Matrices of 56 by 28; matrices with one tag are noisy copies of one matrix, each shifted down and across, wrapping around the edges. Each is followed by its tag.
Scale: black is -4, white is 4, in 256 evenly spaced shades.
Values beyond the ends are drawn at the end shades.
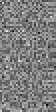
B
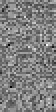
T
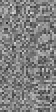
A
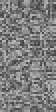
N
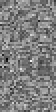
N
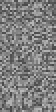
T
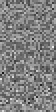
B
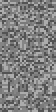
T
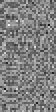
A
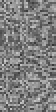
N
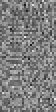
A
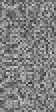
A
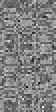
N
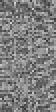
N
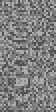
A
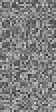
B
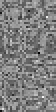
N
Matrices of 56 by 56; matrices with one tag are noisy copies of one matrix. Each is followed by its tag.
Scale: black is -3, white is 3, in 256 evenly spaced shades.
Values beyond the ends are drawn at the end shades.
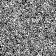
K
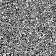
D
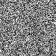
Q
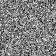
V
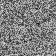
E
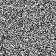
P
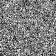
K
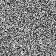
P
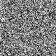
P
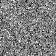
K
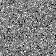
P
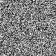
D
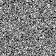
D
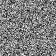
P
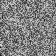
K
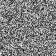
P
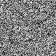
E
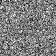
Q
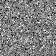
Q
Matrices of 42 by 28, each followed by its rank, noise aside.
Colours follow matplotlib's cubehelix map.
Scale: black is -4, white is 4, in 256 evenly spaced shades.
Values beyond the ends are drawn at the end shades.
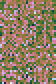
eight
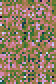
five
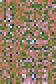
six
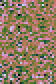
six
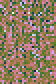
eight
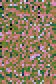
seven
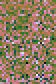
six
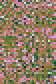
six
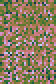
six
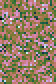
seven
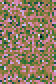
eight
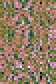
five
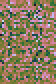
six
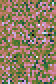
eight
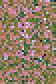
seven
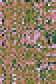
five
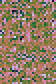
seven
